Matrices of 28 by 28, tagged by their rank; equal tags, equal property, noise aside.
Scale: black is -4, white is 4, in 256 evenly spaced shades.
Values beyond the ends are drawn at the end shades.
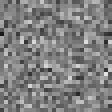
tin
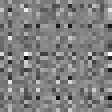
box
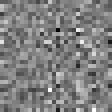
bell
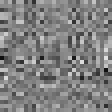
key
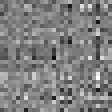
box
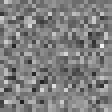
bell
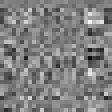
box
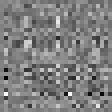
key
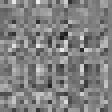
box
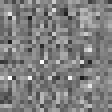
key
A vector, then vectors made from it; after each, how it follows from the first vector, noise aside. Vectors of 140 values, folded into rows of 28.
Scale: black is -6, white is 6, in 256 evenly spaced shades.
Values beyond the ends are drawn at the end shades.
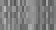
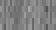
wrapped around, negated, shrunk.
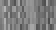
copied.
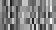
reversed, scaled up.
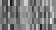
reversed, scaled up.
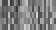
reversed, scaled up.
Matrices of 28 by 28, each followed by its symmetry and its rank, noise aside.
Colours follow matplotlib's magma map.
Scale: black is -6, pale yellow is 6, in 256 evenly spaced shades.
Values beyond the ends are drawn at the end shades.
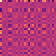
symmetric, rank one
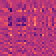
no symmetry, rank two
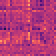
antisymmetric, rank two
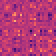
symmetric, rank three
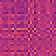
no symmetry, rank two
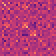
symmetric, rank three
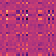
no symmetry, rank one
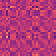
antisymmetric, rank two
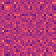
no symmetry, rank three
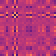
symmetric, rank one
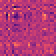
symmetric, rank three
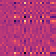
no symmetry, rank one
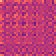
symmetric, rank three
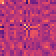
symmetric, rank two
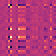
no symmetry, rank one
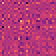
symmetric, rank three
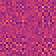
antisymmetric, rank two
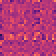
no symmetry, rank three
